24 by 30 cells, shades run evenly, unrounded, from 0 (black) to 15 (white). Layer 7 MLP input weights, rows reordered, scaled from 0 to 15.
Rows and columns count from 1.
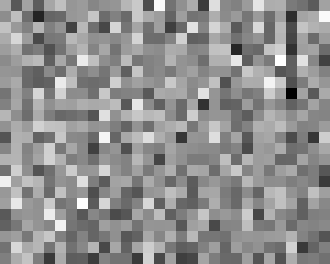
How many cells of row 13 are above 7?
21
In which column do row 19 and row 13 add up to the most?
10
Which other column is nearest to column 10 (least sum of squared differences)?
16
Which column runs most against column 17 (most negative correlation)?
14
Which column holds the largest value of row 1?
15
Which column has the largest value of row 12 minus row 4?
4
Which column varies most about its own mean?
27
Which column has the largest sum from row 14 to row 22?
2
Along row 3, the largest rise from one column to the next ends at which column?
11
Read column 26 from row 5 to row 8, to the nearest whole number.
12 15 5 12
